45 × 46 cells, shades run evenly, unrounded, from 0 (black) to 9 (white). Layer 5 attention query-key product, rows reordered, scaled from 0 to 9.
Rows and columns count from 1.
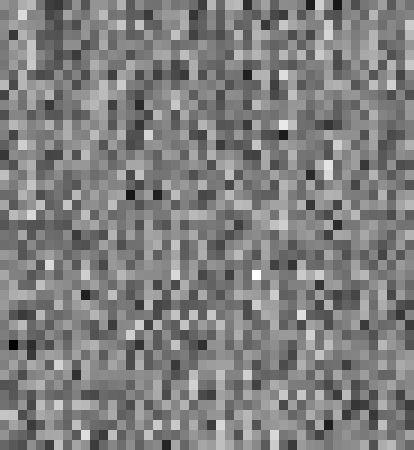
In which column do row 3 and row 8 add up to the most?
32
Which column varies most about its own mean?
37
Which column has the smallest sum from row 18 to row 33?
44
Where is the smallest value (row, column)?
35, 2
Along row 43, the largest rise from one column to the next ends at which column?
25
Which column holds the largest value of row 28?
29
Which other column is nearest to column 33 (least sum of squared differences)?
19
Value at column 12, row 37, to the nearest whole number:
4
